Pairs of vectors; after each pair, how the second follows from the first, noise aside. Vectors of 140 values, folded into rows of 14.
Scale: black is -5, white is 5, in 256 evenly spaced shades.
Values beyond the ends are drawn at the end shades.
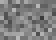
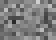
reversed.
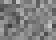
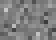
wrapped around, partly zeroed.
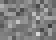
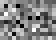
reversed, negated, scaled up.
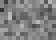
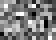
reversed, negated, scaled up.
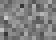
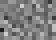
negated.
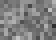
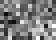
negated, scaled up.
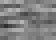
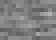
reversed, negated, shrunk.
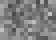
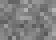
reversed, shrunk.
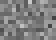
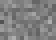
reversed, shrunk.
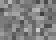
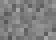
reversed, shrunk.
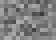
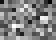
reversed, negated, scaled up.
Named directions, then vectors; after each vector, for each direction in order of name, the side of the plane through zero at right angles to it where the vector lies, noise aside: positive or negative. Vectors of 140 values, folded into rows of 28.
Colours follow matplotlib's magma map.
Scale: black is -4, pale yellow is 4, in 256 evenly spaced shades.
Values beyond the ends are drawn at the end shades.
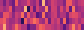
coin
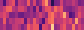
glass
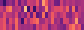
positive, positive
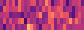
negative, positive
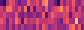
positive, positive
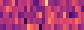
negative, positive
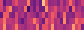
positive, positive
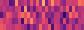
positive, negative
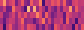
negative, negative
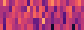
negative, negative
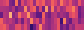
positive, negative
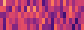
negative, negative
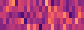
negative, positive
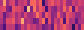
negative, negative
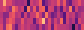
negative, negative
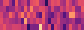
positive, negative
